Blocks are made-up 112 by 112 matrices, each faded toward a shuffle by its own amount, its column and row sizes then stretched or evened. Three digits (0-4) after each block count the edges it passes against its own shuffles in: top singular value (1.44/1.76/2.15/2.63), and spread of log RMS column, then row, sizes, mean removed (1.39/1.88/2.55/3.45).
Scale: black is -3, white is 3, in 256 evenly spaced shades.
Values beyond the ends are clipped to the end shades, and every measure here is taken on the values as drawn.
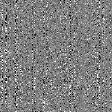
1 4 1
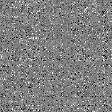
0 3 3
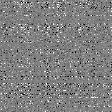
1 2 4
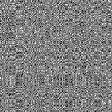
4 2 0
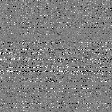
2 1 4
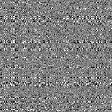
4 2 4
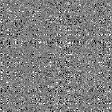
3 3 3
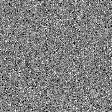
0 1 0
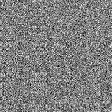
3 0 0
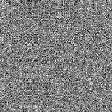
3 0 1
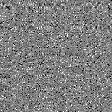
3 0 0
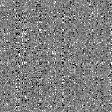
3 3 2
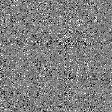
2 3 2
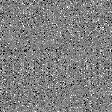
2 1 1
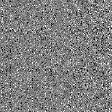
2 3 1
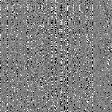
4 4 0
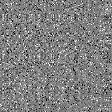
3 1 1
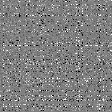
0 3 4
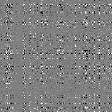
4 4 4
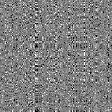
4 3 1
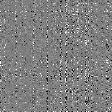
3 4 3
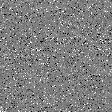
0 0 1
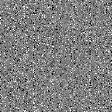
1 3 0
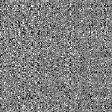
3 3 2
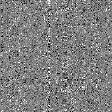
2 3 1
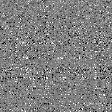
0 2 3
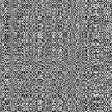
4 4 2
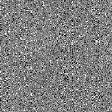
2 3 0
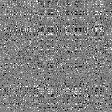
4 2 3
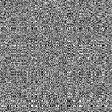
4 2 3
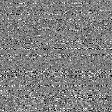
3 0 4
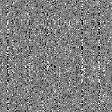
4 3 1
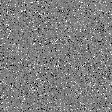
0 1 1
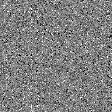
0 2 0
